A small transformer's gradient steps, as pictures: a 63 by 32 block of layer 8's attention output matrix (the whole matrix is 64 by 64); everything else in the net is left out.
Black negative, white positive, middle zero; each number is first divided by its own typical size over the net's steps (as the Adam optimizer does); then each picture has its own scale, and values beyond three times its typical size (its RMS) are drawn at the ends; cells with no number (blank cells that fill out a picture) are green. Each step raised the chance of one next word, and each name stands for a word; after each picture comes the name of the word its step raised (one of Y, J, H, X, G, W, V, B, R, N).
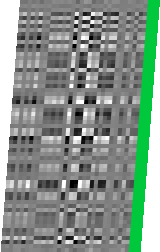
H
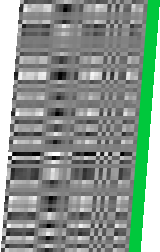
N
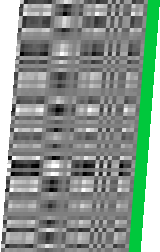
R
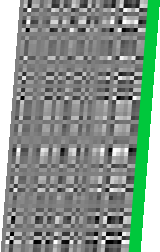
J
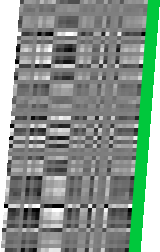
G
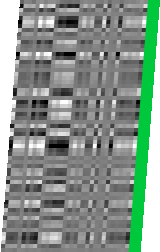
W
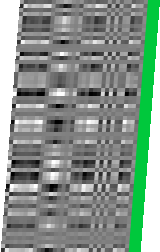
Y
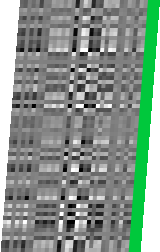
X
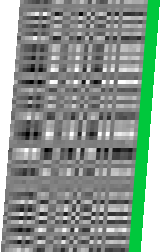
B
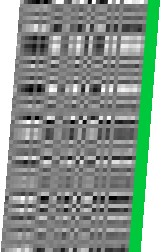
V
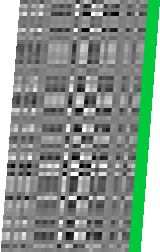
R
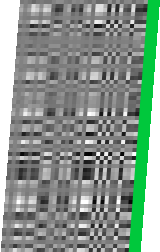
N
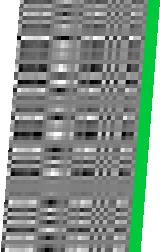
B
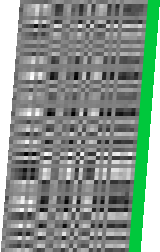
N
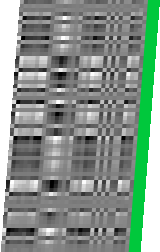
H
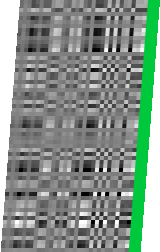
X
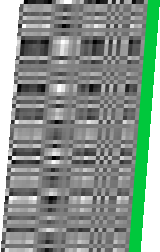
V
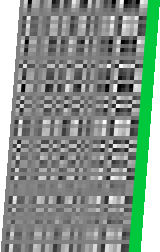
V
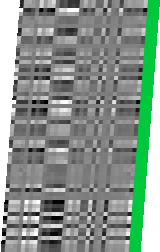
J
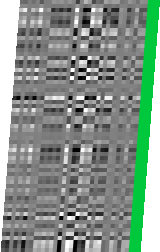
J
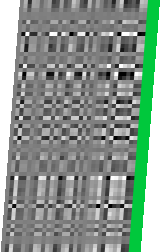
G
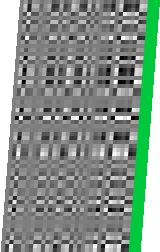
B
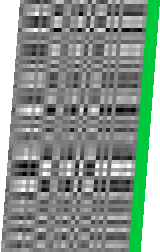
R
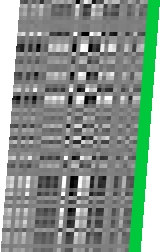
G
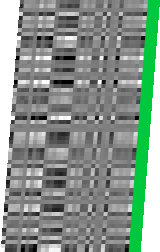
B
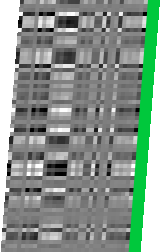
R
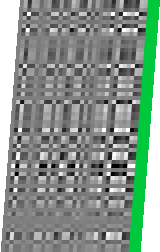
R
